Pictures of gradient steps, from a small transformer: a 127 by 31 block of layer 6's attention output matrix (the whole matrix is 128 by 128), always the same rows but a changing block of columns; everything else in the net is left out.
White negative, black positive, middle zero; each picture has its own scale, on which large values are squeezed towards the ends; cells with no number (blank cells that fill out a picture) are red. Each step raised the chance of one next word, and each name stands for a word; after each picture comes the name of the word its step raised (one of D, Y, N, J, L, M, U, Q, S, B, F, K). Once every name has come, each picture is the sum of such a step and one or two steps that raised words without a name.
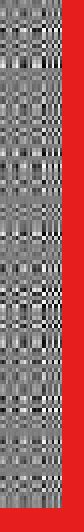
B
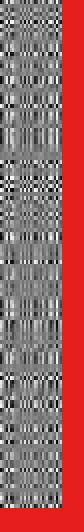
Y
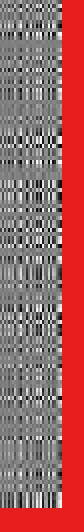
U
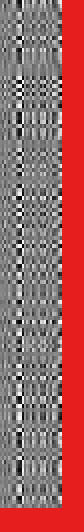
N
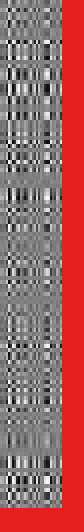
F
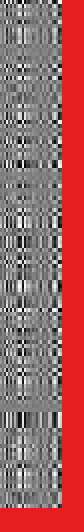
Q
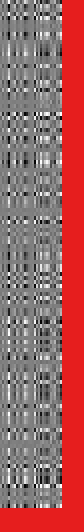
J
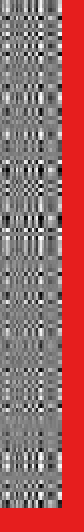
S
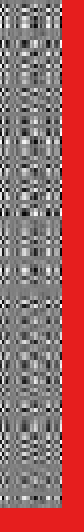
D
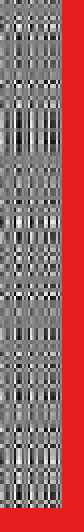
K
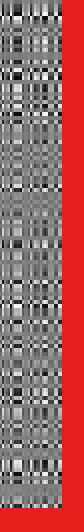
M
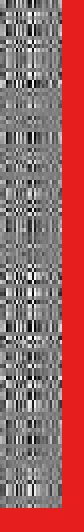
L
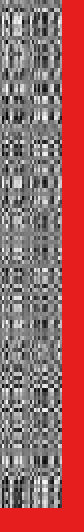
F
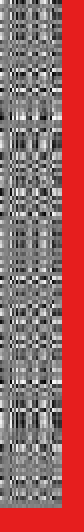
D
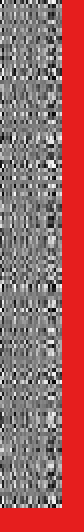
Q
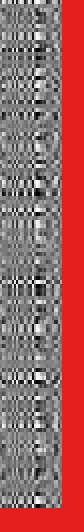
L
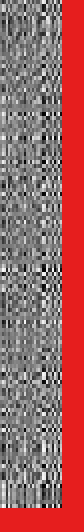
J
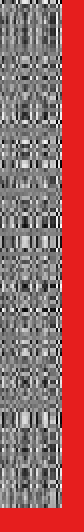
Q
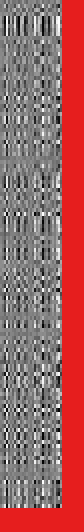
D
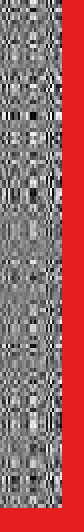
F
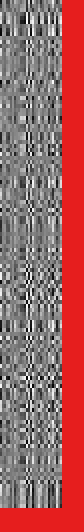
L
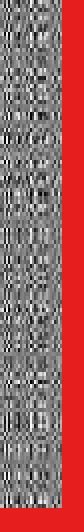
U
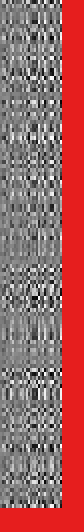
K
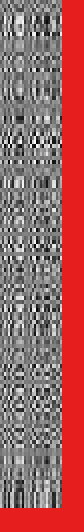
U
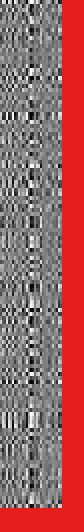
Q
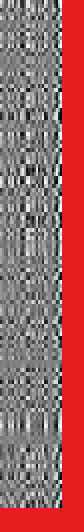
S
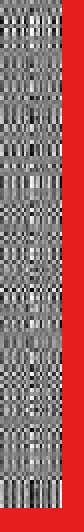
B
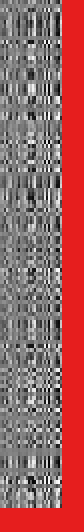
F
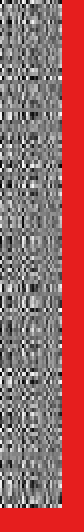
Q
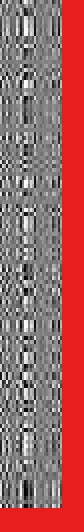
L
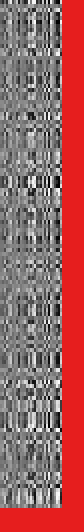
Y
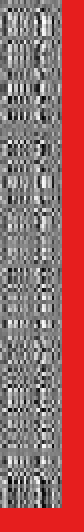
F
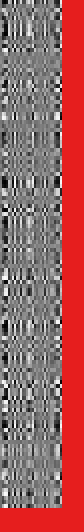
L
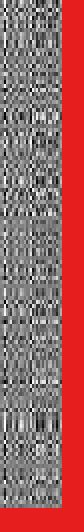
D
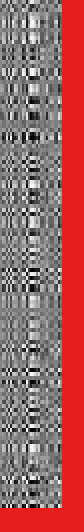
F
